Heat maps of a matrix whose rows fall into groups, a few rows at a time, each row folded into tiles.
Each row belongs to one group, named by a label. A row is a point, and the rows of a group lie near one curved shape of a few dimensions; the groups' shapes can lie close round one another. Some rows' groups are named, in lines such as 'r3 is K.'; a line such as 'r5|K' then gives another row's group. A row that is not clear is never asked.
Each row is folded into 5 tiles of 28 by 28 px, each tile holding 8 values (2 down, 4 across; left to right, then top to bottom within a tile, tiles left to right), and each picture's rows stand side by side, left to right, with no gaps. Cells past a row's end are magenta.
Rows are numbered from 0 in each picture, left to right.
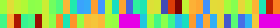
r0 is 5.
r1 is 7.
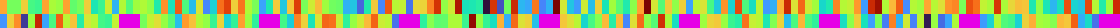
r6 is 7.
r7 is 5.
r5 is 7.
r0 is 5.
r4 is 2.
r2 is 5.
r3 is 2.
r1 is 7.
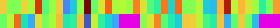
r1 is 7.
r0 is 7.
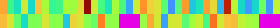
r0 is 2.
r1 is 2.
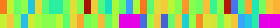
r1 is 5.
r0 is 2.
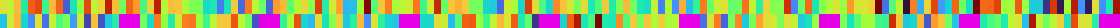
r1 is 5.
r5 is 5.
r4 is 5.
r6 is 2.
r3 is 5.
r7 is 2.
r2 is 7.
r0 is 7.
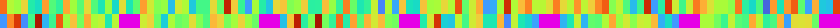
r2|5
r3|7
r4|5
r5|2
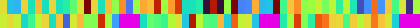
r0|2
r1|2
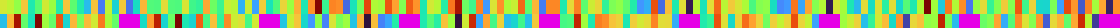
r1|5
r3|7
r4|5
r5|5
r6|2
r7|2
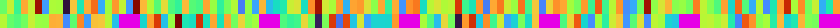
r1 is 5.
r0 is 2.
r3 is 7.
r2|7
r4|7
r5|7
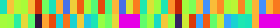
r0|7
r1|7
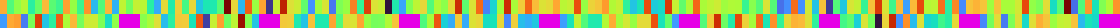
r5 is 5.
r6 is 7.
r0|5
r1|2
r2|2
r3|7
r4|5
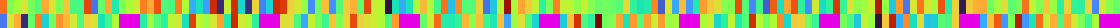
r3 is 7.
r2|2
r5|2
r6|7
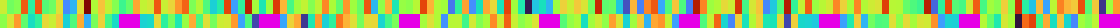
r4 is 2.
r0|7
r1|5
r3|2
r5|7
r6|5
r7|7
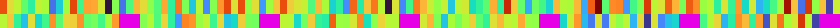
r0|2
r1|7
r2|2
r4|7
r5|2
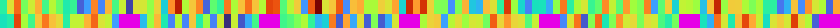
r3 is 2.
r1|7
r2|7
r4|5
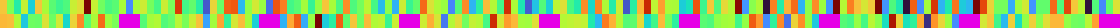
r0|2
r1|2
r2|5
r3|2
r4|7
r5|2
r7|2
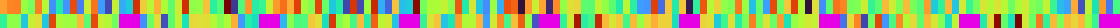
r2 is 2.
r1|5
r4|5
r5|2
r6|5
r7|5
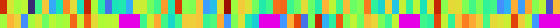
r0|2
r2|5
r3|5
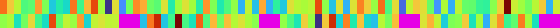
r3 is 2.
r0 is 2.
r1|5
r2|7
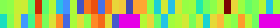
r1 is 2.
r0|2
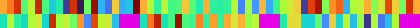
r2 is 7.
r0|2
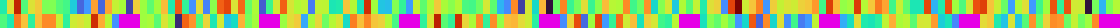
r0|5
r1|7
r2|2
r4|5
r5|7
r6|5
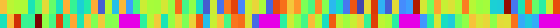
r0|5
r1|2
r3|5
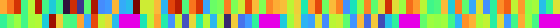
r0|2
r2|7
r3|7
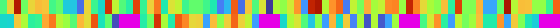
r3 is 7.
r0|5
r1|5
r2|7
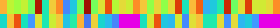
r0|7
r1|7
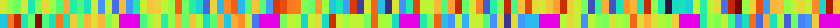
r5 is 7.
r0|5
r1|2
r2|2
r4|2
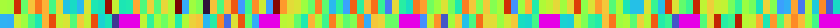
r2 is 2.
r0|5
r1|2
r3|5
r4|5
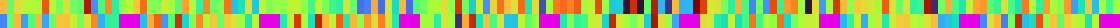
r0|5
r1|5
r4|2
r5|2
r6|5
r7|5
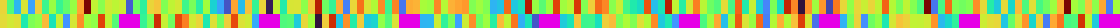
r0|2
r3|5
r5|2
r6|5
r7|2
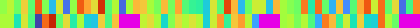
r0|7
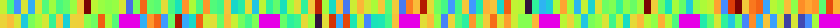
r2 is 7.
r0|2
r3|2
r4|2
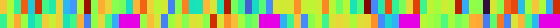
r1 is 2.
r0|7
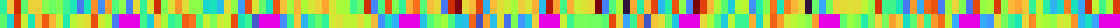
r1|5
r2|5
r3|7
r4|2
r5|2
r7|5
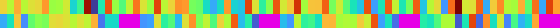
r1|5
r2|5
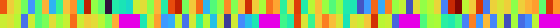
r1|7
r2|5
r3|7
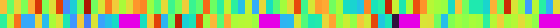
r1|5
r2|5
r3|2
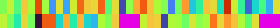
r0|7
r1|2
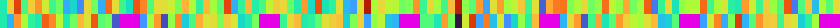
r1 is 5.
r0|5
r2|7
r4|5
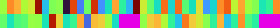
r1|7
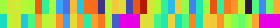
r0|2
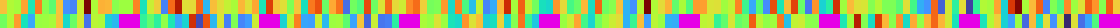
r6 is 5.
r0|7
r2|7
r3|7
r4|7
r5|2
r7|7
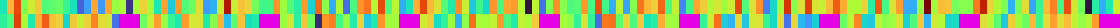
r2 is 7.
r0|5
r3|2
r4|7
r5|7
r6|7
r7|2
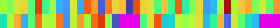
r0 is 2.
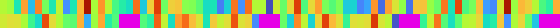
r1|5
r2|5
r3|7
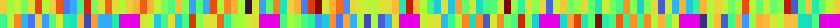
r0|7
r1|2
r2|7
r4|5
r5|5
